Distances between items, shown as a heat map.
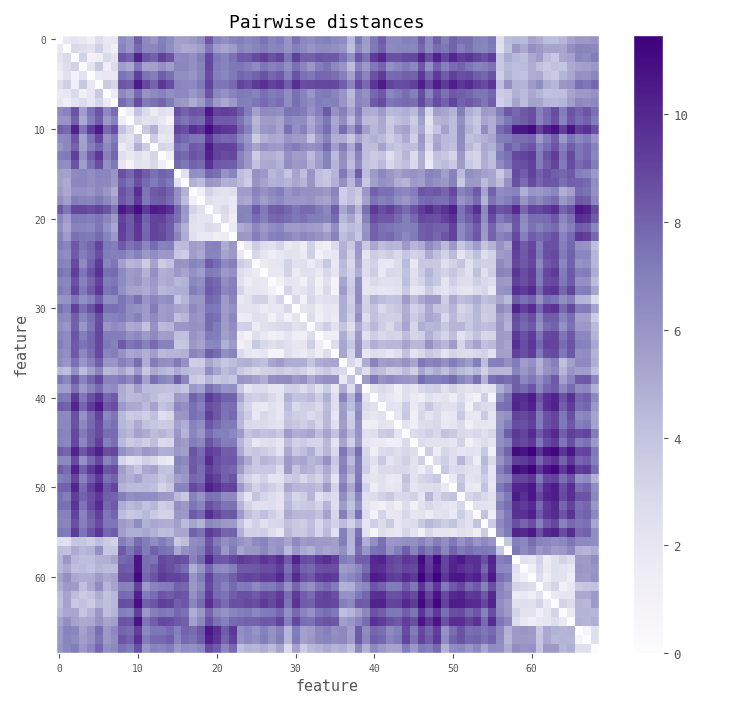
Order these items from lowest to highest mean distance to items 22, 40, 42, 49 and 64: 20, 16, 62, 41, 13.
41, 13, 16, 20, 62
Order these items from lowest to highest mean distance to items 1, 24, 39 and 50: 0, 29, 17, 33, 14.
33, 29, 14, 0, 17
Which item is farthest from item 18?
10
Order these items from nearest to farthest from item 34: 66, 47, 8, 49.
49, 47, 66, 8
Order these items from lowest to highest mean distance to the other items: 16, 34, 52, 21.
52, 34, 16, 21
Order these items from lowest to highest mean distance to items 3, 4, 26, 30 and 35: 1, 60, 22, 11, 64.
1, 11, 64, 22, 60
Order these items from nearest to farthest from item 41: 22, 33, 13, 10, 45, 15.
45, 33, 13, 10, 15, 22
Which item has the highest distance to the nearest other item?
57
